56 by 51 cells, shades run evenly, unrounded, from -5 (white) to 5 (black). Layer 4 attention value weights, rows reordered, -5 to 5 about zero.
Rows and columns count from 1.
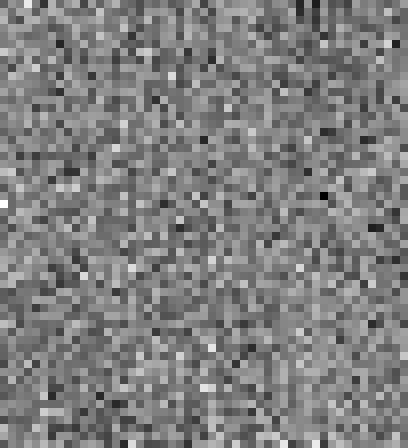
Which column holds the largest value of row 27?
50
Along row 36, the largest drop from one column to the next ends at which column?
47
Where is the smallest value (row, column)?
26, 1
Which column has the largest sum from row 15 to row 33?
17
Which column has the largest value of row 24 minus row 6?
49
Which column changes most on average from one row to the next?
16
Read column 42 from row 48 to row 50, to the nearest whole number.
1 -1 0
